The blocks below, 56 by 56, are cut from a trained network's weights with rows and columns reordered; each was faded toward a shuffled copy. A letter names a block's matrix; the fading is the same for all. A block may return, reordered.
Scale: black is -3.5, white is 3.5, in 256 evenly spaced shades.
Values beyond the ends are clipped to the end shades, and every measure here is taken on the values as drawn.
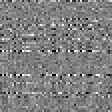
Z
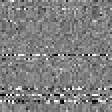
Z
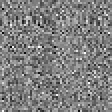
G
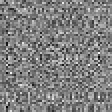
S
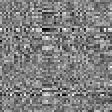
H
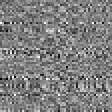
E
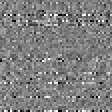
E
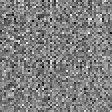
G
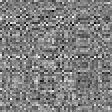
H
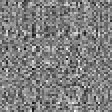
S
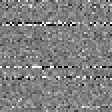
Z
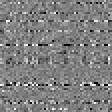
Z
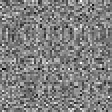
S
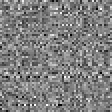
E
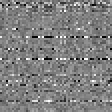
Z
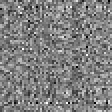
G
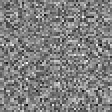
S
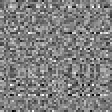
H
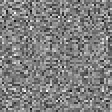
S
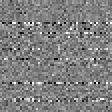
E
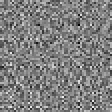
S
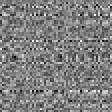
H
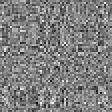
S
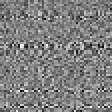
H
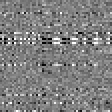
E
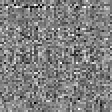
G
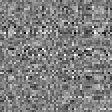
E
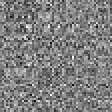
S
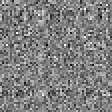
G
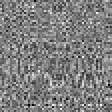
S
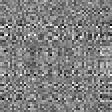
H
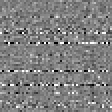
Z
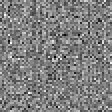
G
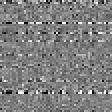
E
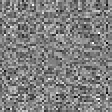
S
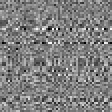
H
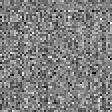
G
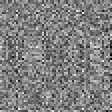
S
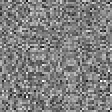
S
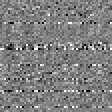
E
